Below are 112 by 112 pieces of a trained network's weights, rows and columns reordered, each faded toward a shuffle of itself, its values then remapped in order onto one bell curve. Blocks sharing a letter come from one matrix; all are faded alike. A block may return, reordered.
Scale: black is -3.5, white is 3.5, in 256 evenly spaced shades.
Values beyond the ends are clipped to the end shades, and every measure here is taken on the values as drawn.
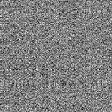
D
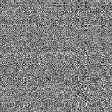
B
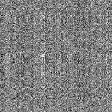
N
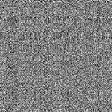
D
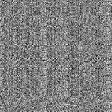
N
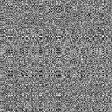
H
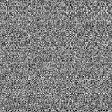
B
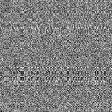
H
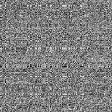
B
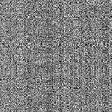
N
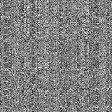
N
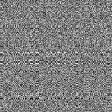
H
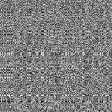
H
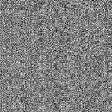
D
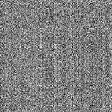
N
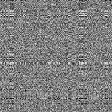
H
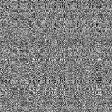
B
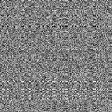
H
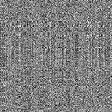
N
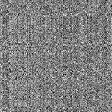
N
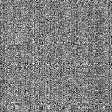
N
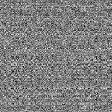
B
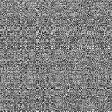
B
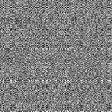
H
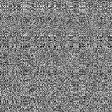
H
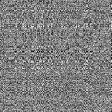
B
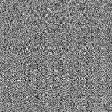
D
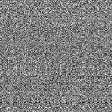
B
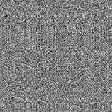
D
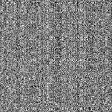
N
